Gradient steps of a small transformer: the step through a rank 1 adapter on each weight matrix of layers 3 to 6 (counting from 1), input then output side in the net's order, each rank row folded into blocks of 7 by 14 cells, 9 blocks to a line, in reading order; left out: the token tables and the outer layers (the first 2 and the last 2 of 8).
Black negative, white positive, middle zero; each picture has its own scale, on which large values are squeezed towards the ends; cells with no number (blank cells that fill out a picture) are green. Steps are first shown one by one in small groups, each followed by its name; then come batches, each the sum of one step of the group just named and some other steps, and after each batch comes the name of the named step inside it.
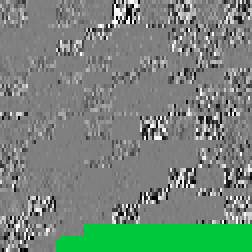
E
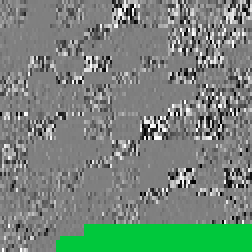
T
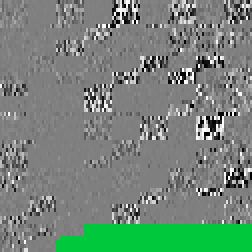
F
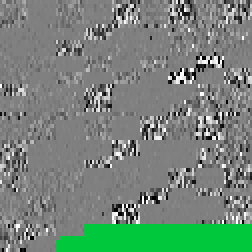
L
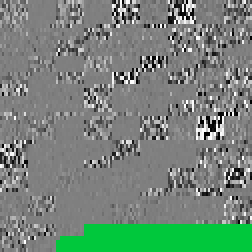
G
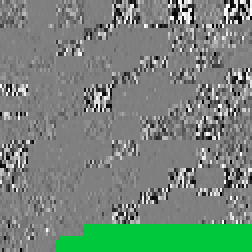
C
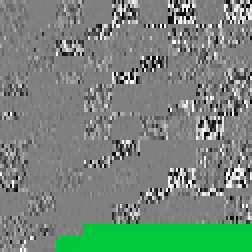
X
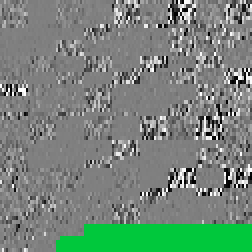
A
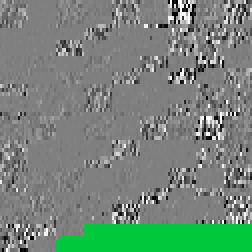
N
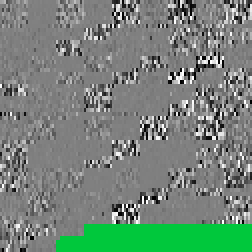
L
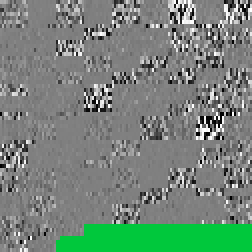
C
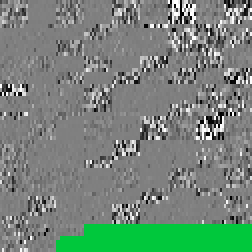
T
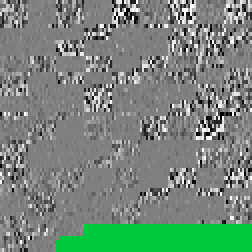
T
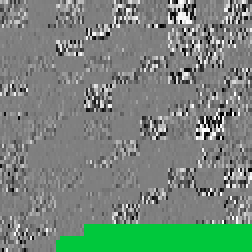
N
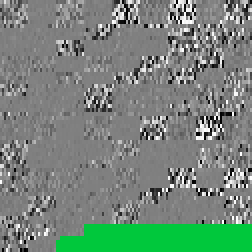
N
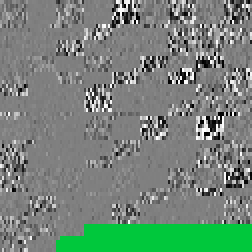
F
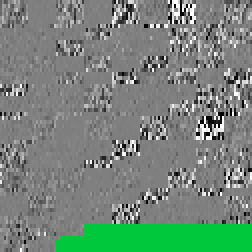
X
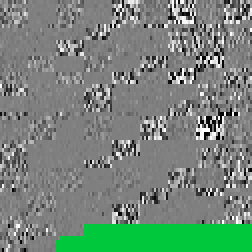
L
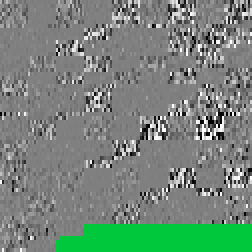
T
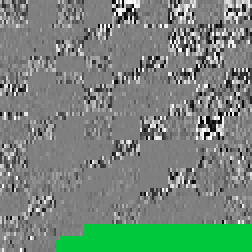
T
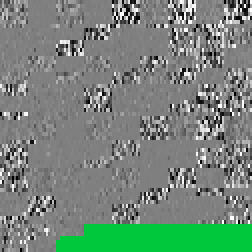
C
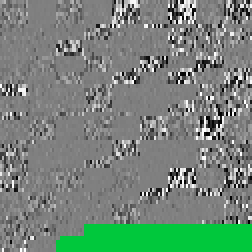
A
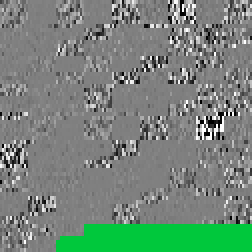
G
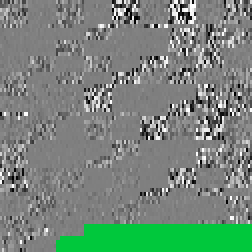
T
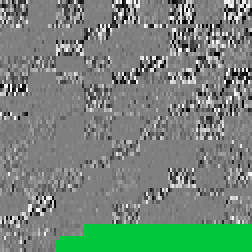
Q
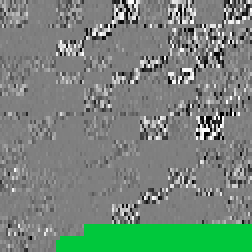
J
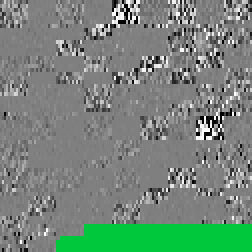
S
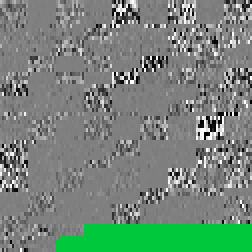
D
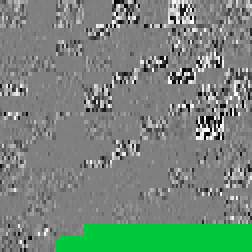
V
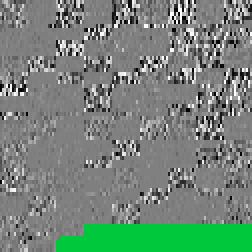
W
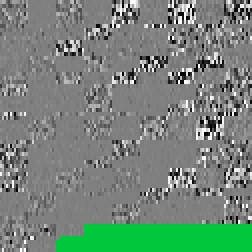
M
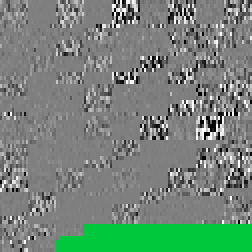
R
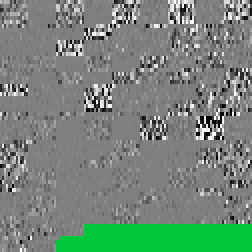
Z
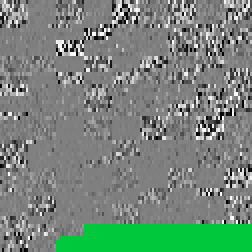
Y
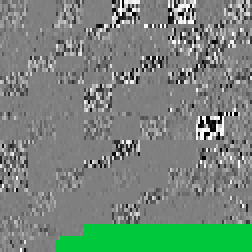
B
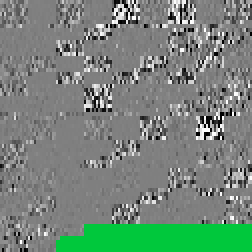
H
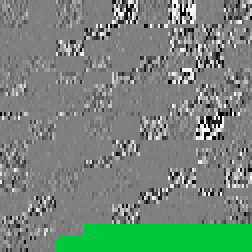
J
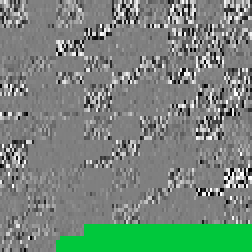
Y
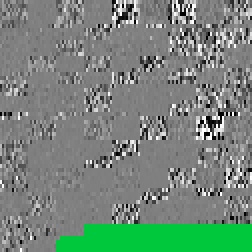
B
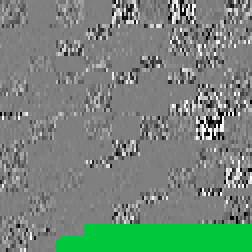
R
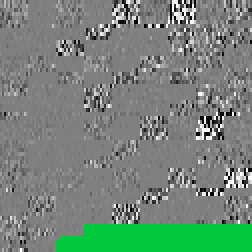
S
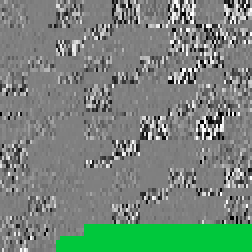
W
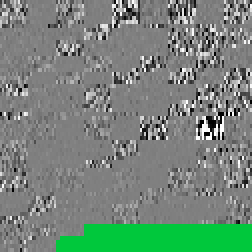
R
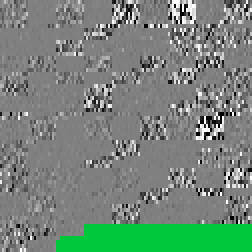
Z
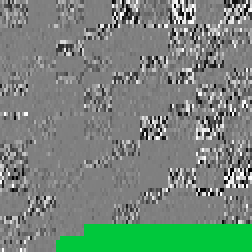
M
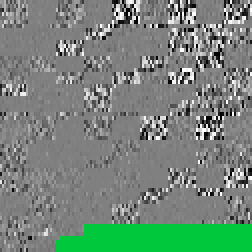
J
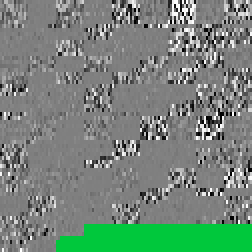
W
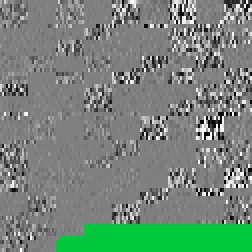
D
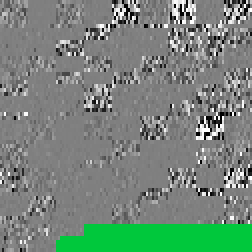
H
